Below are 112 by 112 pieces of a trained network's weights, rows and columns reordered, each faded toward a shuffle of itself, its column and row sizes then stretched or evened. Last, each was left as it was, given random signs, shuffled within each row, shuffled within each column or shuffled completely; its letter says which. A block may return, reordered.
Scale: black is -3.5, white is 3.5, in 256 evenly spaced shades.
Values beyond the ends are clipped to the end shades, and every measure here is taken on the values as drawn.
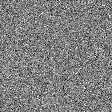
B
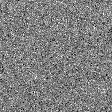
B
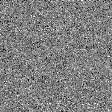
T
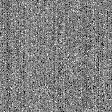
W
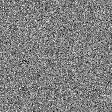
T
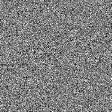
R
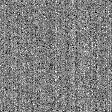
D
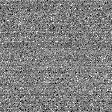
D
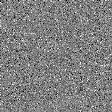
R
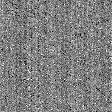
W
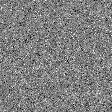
B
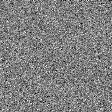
T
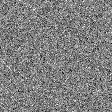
B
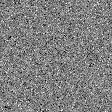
B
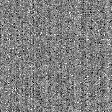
D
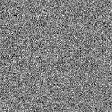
D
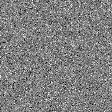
W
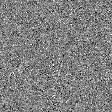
R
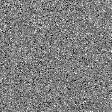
R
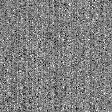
D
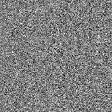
D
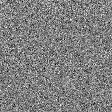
T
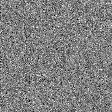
W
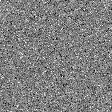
B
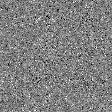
R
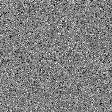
T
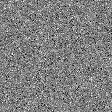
B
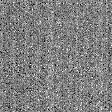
D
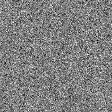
W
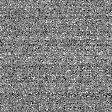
D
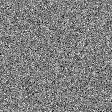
B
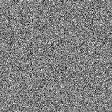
D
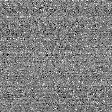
D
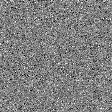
T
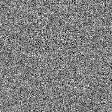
R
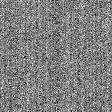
W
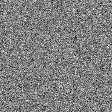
W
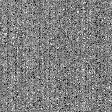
D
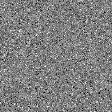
R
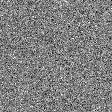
B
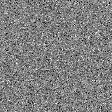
T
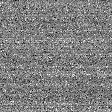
T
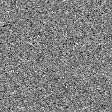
R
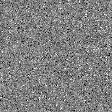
R
